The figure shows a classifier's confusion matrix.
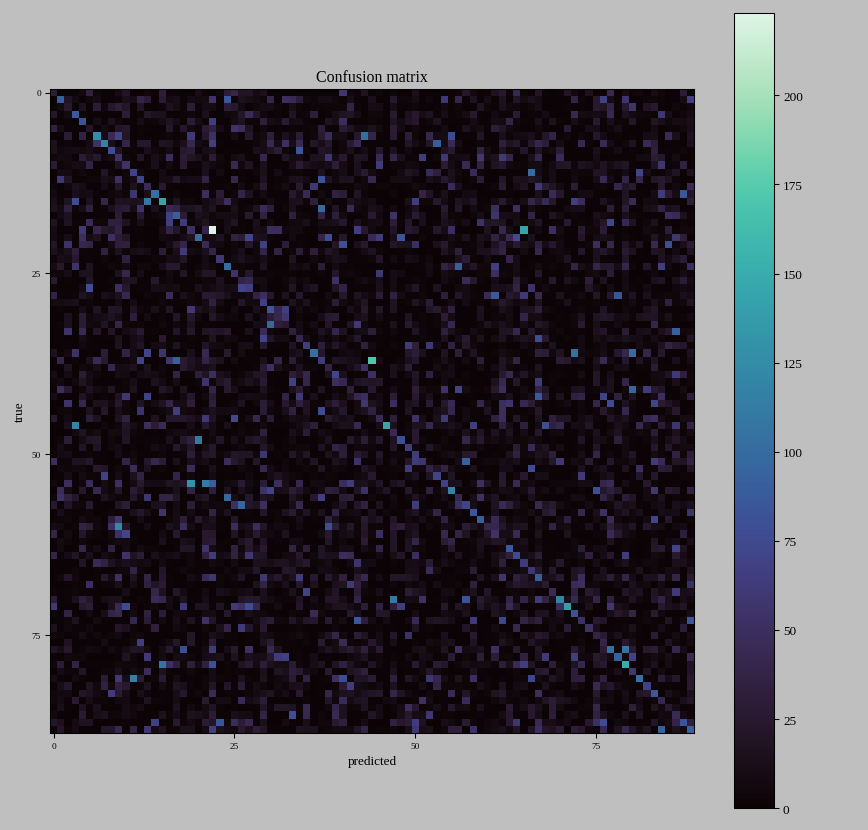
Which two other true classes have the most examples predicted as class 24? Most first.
56, 1
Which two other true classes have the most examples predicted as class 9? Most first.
60, 6
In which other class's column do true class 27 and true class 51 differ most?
57
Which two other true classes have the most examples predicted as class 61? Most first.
28, 24
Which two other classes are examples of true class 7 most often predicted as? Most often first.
53, 22
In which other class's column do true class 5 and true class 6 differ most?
43
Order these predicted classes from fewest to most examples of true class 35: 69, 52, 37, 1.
1, 69, 37, 52
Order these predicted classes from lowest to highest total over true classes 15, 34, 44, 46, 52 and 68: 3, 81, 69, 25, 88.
25, 69, 81, 88, 3
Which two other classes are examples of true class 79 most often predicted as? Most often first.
15, 22
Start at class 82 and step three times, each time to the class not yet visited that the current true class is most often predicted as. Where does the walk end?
13
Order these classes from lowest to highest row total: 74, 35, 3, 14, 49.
74, 49, 35, 3, 14
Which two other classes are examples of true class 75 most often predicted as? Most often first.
49, 39
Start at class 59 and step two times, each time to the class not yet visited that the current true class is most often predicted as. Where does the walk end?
8
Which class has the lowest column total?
46
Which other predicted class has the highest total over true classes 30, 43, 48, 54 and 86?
19
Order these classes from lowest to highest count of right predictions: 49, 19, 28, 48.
28, 19, 49, 48
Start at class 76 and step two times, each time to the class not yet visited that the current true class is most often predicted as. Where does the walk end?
37
